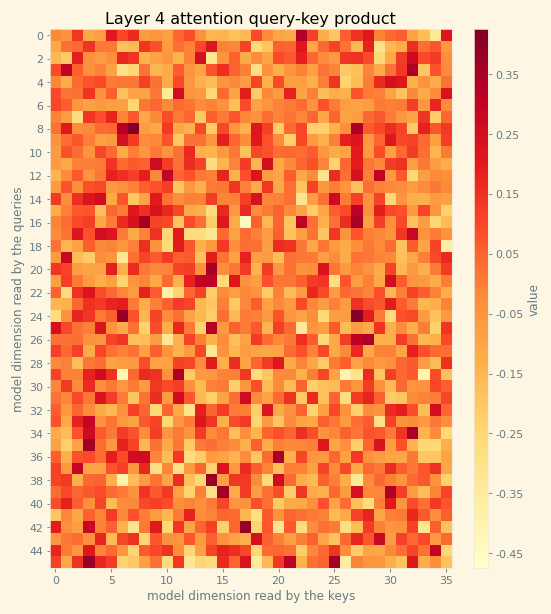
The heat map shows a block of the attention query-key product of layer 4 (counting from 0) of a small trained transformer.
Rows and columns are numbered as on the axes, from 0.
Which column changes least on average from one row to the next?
28
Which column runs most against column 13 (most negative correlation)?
11
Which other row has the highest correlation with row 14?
25
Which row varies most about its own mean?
45
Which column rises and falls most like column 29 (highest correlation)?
18
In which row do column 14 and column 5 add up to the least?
2
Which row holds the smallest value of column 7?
42
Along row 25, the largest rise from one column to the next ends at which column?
14
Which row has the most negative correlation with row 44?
0
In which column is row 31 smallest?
26
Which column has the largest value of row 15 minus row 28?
27
